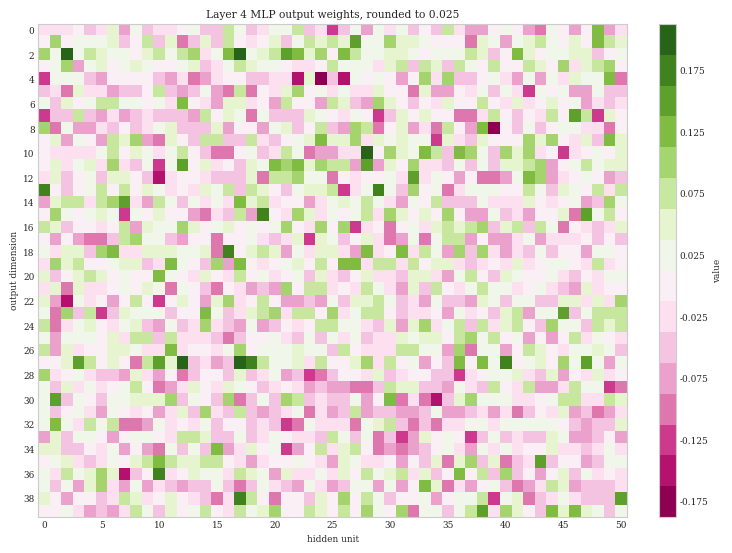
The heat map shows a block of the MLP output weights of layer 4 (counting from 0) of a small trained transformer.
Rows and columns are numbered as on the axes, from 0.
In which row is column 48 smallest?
7
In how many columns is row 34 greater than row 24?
13
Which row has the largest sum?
2
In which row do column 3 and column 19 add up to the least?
8
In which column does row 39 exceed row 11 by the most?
44
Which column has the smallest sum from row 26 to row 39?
35
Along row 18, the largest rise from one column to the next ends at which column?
16
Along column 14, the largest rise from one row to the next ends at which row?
23
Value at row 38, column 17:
0.175
